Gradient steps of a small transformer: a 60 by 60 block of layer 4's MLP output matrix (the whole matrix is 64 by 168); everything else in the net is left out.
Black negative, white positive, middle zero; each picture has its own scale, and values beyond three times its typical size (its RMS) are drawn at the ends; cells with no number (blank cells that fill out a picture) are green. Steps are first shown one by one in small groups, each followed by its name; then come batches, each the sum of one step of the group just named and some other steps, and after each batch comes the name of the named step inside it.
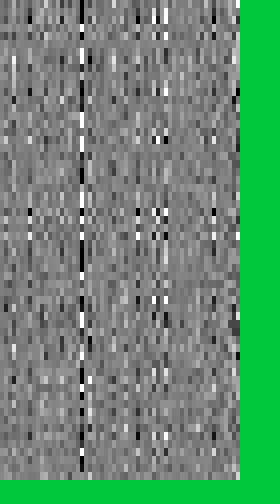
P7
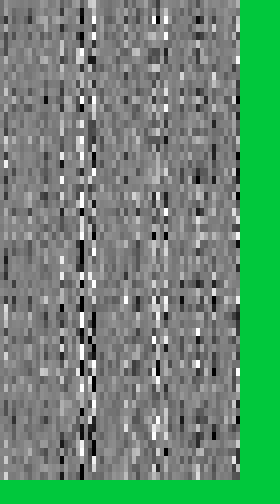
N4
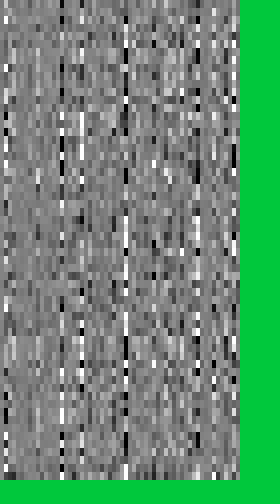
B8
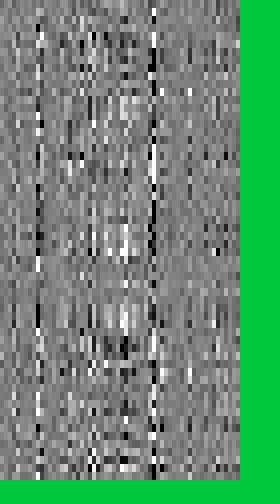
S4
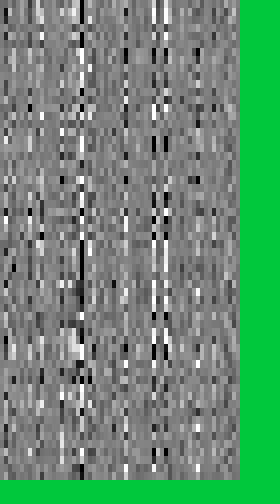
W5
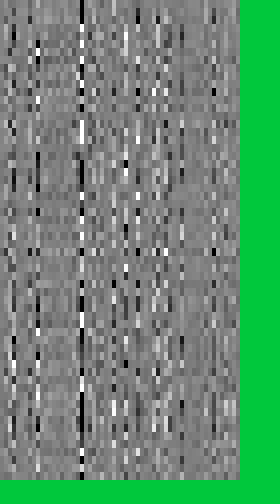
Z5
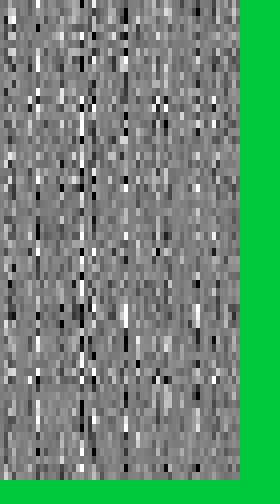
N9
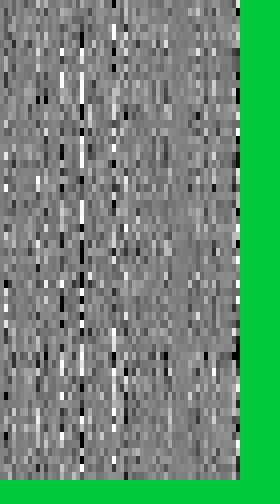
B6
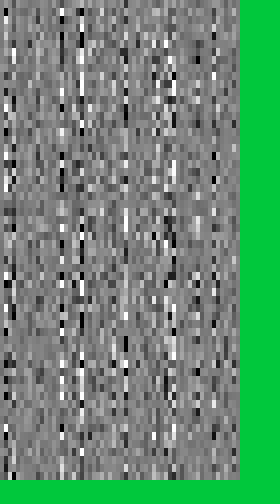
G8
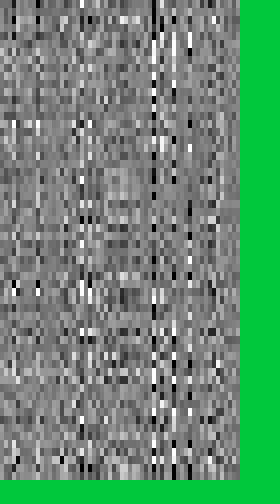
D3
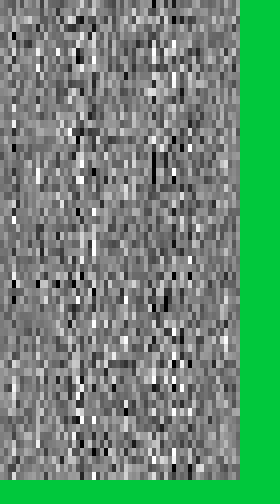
D3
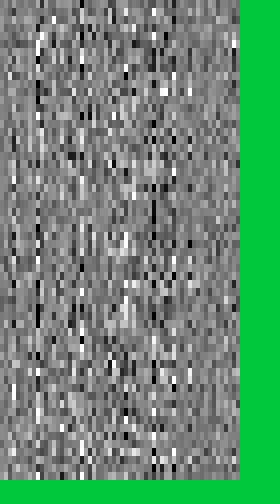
S4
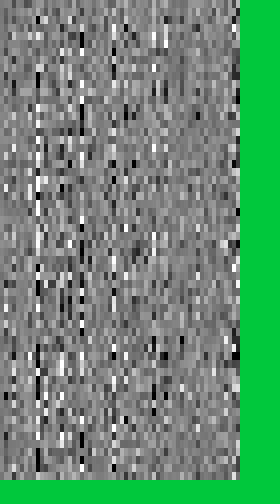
B6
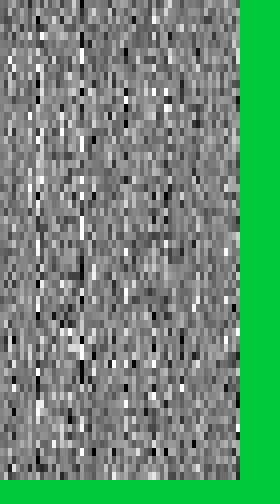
W5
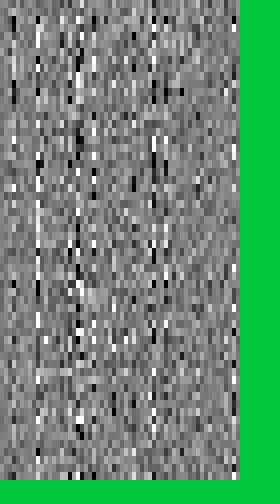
D3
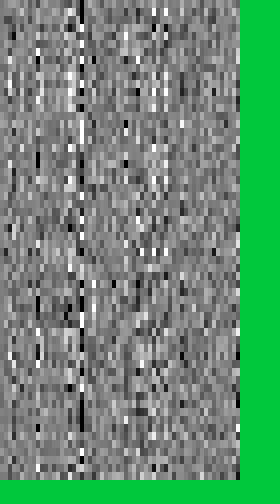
Z5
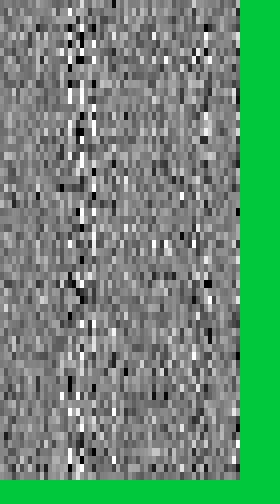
B6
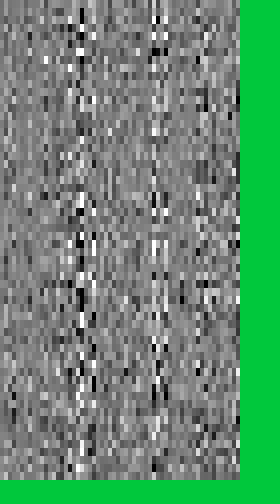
N4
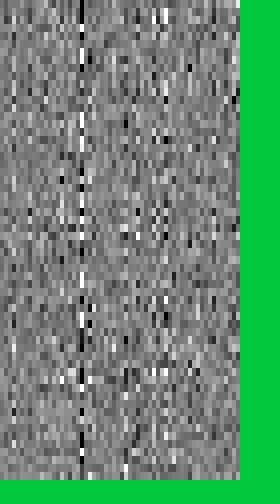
P7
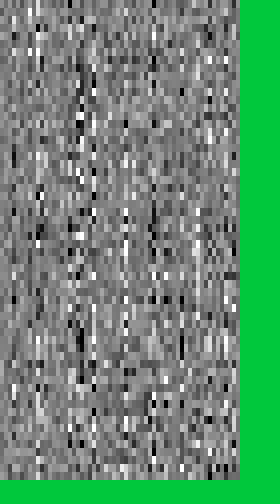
S4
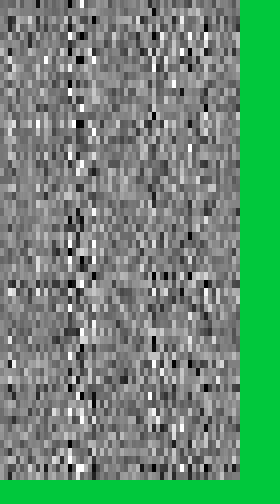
D3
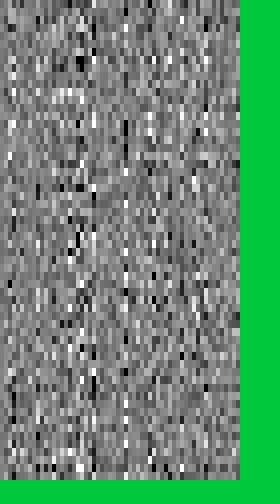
N9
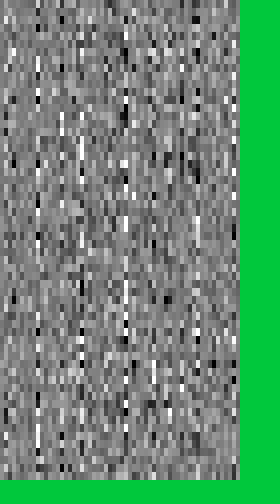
B8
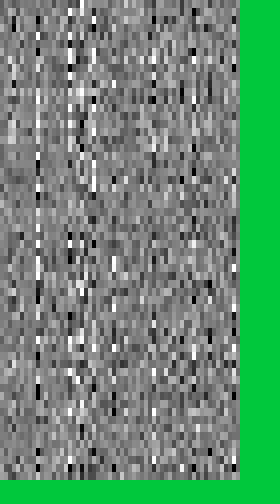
D3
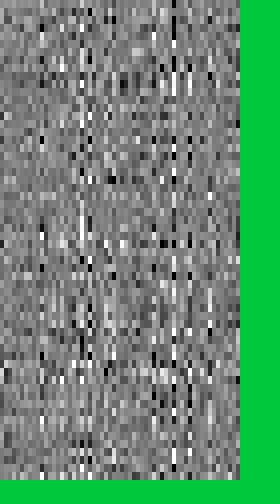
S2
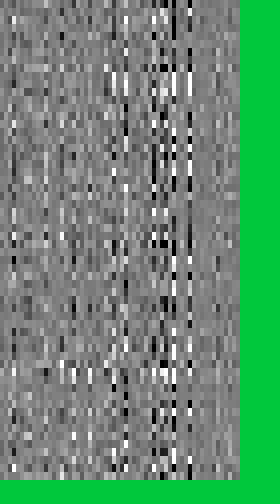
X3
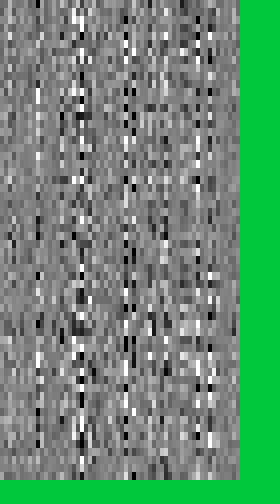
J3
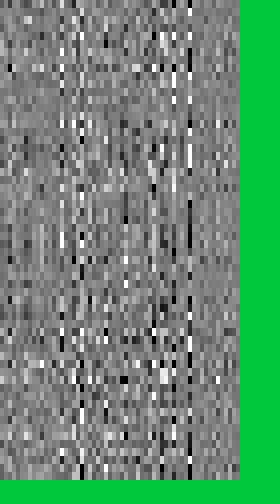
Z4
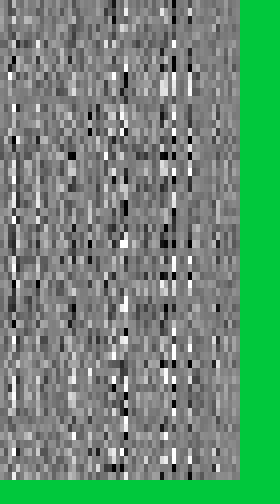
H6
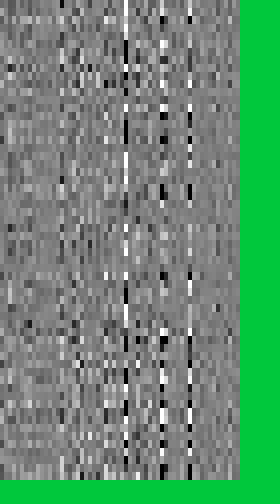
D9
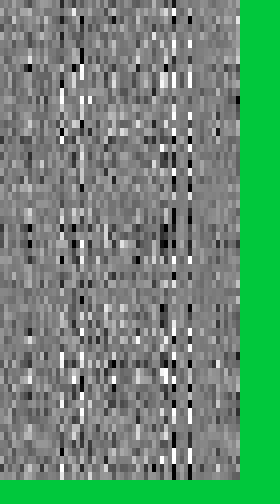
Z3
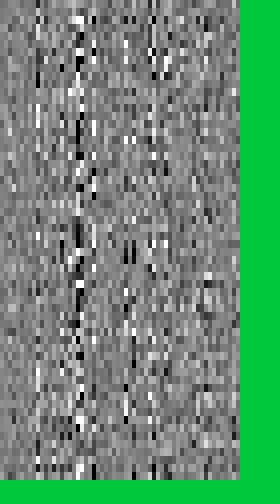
J3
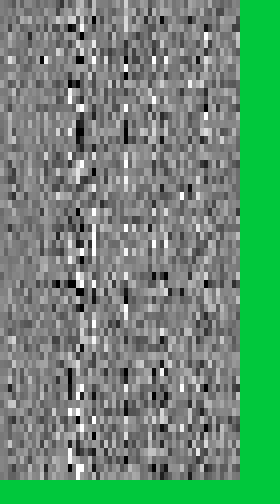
D9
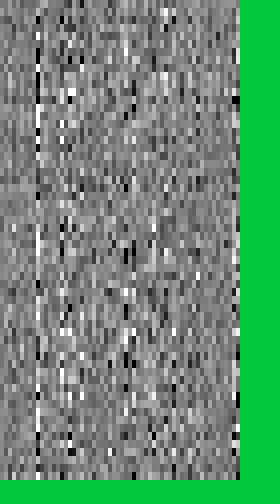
Z3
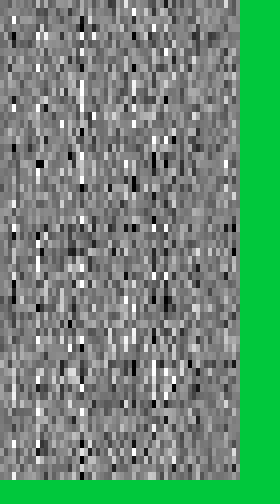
H6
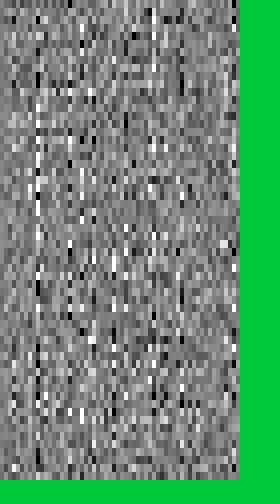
D9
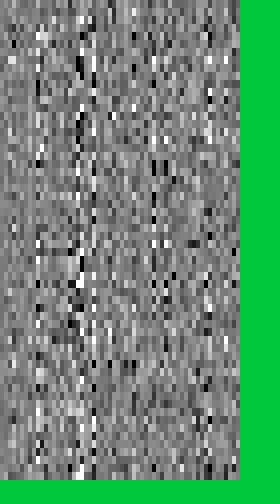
S2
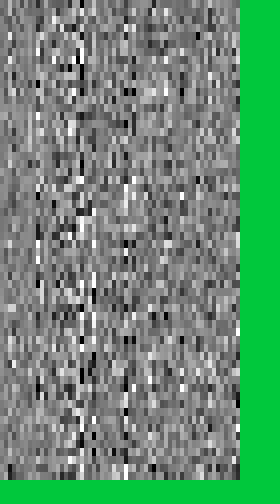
J3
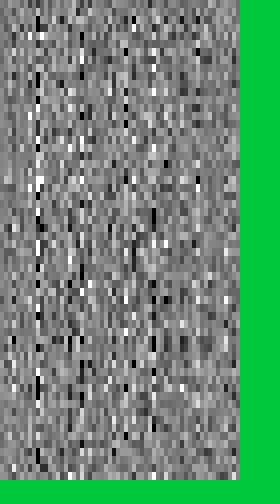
J3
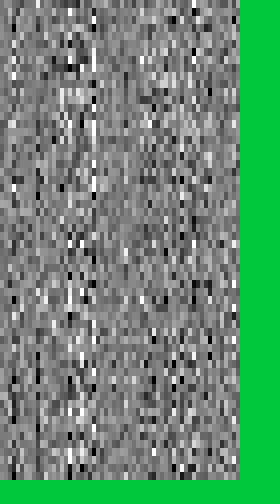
Z3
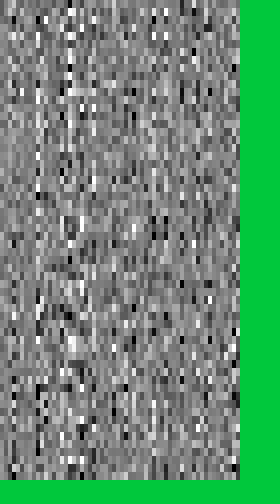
J3
